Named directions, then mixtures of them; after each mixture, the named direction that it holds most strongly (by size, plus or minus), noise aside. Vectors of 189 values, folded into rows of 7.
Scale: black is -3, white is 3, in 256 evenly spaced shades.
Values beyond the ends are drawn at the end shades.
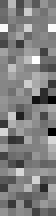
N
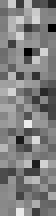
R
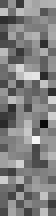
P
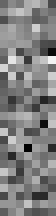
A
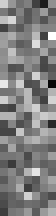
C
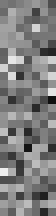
A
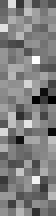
N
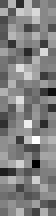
P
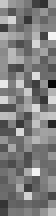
C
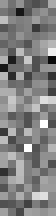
A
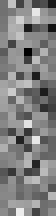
R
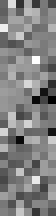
N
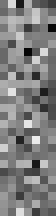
R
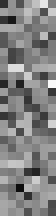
C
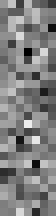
R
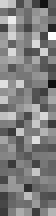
C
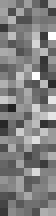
C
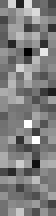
R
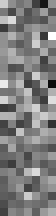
C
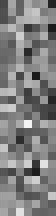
R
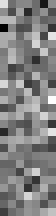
C
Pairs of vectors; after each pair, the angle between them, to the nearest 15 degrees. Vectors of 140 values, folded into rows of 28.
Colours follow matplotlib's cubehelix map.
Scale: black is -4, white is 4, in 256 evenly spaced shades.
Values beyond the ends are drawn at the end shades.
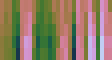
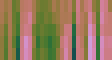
15 degrees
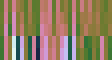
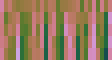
105 degrees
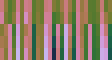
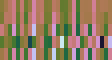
135 degrees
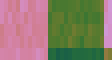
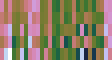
60 degrees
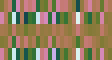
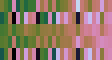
150 degrees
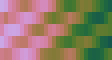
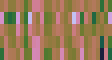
75 degrees
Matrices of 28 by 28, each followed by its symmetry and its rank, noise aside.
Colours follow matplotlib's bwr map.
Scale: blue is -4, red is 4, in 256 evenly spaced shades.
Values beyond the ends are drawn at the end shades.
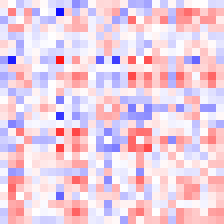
symmetric, rank three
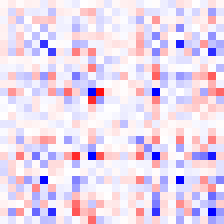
symmetric, rank three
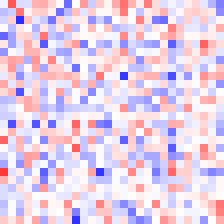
no symmetry, rank six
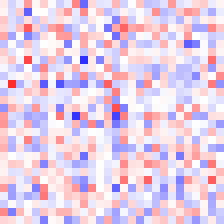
no symmetry, rank six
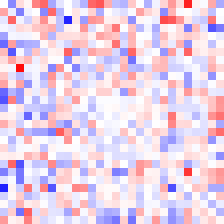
antisymmetric, rank six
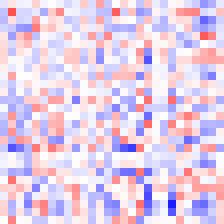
no symmetry, rank four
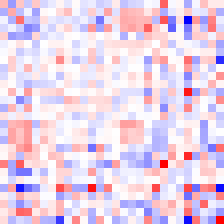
symmetric, rank four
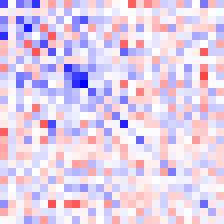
symmetric, rank six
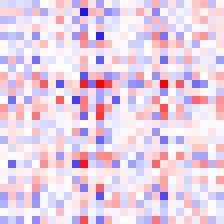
no symmetry, rank three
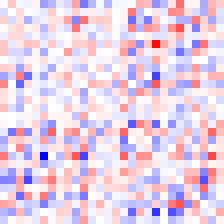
antisymmetric, rank six
